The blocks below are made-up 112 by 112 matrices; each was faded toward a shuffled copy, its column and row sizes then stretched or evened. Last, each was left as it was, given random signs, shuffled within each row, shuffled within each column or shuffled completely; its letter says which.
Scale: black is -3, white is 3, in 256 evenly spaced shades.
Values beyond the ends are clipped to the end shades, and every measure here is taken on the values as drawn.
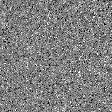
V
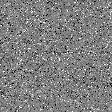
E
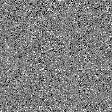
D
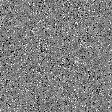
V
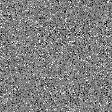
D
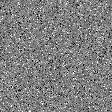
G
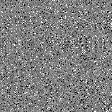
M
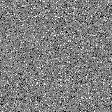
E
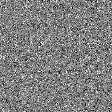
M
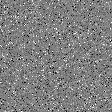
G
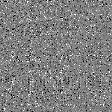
M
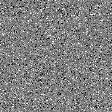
D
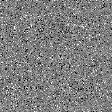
D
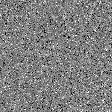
G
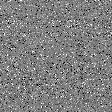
E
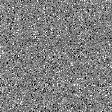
M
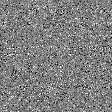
E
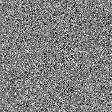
V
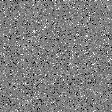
D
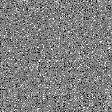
M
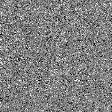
D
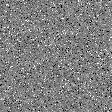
G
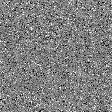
E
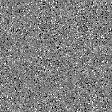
M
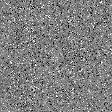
V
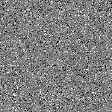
D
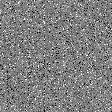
V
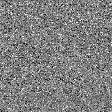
E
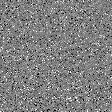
E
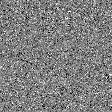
E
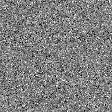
E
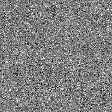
M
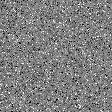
G
